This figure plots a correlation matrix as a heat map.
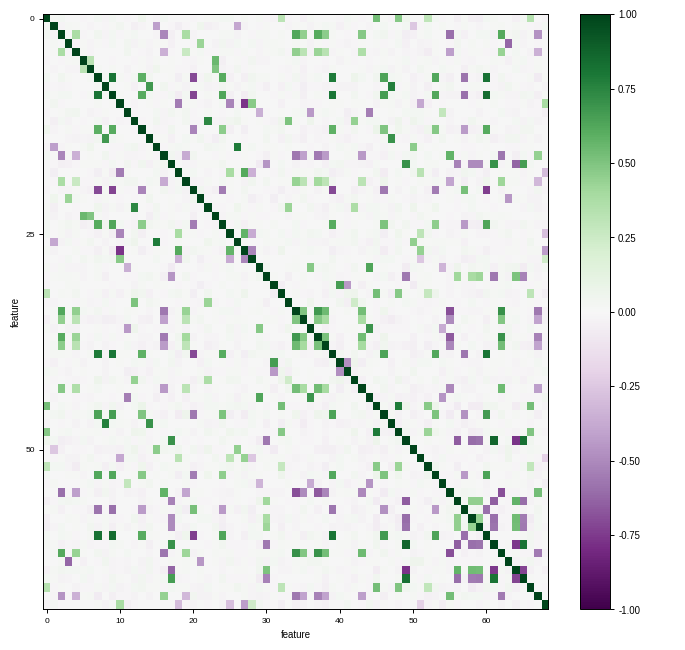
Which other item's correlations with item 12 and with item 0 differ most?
22
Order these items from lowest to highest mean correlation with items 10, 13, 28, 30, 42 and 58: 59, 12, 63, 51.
51, 63, 12, 59
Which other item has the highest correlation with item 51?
27
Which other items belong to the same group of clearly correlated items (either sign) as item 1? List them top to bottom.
15, 26, 50
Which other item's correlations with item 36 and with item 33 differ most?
44
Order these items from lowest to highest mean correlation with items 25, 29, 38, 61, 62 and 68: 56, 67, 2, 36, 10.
67, 56, 10, 36, 2
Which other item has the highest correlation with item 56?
64
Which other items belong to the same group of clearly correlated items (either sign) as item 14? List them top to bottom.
8, 47
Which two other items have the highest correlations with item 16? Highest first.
55, 67
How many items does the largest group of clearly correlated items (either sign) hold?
12
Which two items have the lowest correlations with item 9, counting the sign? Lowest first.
20, 57
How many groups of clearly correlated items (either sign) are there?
12
